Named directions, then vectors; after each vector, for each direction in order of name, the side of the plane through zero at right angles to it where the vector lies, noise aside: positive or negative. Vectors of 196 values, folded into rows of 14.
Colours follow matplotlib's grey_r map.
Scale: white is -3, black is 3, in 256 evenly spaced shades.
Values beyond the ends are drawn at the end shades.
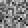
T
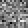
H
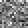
negative, positive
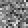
negative, negative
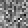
negative, negative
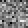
positive, negative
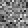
positive, positive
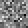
negative, negative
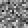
negative, positive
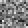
negative, positive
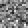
negative, positive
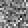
negative, negative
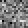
positive, negative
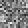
negative, negative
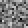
negative, positive
